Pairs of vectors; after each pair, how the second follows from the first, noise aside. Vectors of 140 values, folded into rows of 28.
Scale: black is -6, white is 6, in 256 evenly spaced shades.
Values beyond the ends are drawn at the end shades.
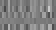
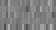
partly zeroed.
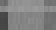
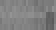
wrapped around, shrunk.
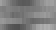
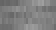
reversed, negated, shrunk.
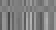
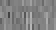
partly zeroed.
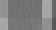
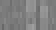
wrapped around, shrunk.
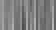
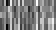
wrapped around, scaled up.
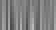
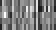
wrapped around, scaled up.
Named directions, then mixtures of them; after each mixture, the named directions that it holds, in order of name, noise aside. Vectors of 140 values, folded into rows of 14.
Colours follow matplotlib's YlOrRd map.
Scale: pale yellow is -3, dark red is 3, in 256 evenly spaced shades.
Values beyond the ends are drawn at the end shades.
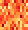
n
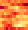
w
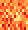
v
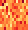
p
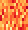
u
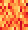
n, v.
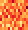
p, u, v.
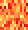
n.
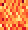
n, p, v.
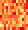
p, u, w.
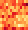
p, w.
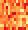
p, u, w.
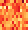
n, p.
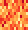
n.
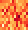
n, p, v.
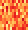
p, u.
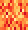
n, v.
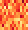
n.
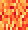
u.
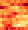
w.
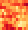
w.
